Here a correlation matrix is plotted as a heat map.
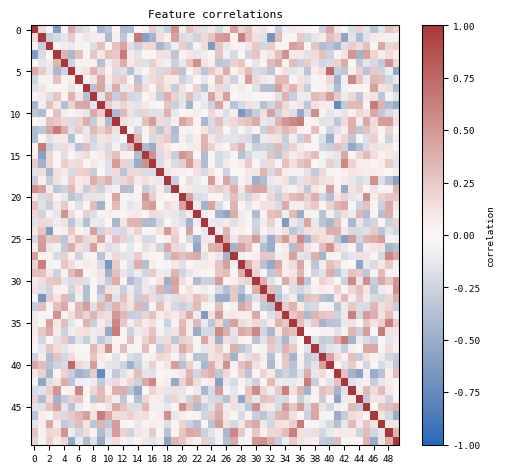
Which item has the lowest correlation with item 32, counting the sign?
1
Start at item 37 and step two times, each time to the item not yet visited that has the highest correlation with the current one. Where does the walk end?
16
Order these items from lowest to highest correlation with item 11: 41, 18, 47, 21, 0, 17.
41, 18, 0, 17, 21, 47
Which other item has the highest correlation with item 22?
4
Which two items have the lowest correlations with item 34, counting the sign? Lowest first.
23, 37
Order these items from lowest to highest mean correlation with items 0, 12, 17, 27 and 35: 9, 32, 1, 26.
26, 9, 1, 32
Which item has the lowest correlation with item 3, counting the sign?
0
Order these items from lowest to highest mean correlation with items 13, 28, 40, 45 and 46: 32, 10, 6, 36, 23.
32, 23, 10, 6, 36
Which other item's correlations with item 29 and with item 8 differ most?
10
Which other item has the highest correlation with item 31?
49
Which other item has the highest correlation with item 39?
40
